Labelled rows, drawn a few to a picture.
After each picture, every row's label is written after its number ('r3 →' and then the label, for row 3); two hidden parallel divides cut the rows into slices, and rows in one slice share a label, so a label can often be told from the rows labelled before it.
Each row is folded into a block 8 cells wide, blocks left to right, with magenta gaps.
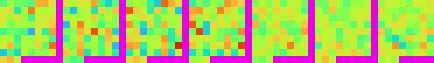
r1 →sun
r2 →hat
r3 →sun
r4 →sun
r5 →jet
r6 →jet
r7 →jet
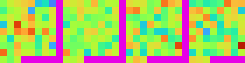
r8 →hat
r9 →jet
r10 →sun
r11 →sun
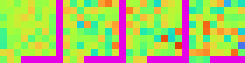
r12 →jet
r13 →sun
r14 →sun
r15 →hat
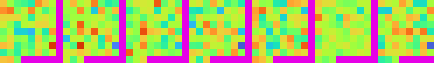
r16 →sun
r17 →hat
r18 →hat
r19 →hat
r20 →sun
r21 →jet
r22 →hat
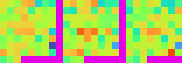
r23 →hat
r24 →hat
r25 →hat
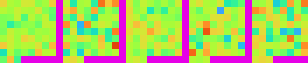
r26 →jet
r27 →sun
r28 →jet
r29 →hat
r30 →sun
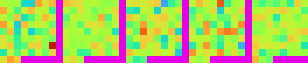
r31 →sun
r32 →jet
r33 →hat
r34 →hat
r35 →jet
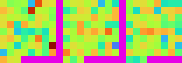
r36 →sun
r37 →hat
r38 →hat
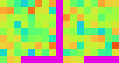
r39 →sun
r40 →sun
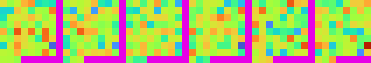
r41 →hat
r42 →hat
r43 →hat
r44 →hat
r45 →sun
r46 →sun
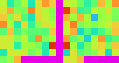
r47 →sun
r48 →sun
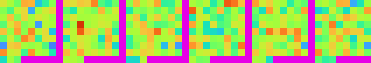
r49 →hat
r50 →hat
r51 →hat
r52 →sun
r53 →hat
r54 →hat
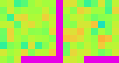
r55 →jet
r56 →jet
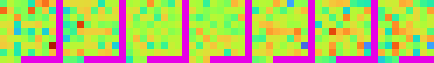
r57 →sun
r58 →hat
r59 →jet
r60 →jet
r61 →hat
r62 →hat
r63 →hat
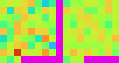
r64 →hat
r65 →jet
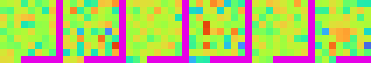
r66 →jet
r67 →sun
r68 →jet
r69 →hat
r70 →jet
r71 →hat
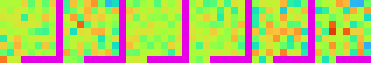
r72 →jet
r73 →hat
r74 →jet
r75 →jet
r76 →hat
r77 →hat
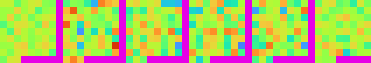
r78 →jet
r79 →sun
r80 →hat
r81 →hat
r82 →hat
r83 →jet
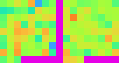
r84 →hat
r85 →jet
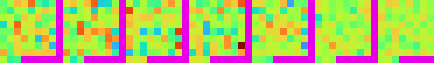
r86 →hat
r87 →hat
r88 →sun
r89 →sun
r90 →hat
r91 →jet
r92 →jet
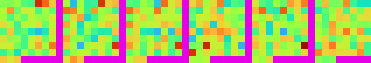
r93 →sun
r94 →sun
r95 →sun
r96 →hat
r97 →sun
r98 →hat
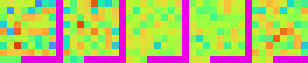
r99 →hat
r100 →hat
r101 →jet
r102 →jet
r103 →hat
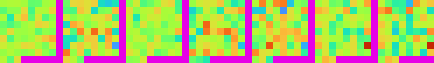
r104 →jet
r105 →hat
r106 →jet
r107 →hat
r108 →hat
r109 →sun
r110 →sun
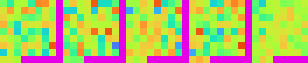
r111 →sun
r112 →hat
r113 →hat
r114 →sun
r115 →jet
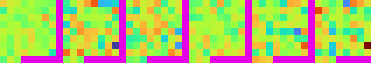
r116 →jet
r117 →hat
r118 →hat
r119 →jet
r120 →sun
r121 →sun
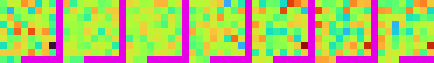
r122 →hat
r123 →jet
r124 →jet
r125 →hat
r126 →sun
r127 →sun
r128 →sun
